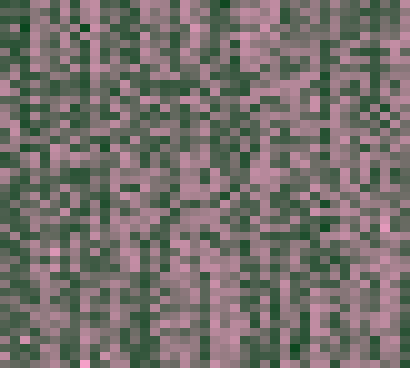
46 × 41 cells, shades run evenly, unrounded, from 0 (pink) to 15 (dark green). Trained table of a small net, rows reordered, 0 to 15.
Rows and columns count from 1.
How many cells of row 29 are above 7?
23
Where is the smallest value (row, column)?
46, 9
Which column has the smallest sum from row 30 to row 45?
39
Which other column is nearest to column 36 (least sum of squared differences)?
40
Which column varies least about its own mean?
20
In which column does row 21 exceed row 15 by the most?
1
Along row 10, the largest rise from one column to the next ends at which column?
33
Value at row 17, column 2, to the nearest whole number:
3
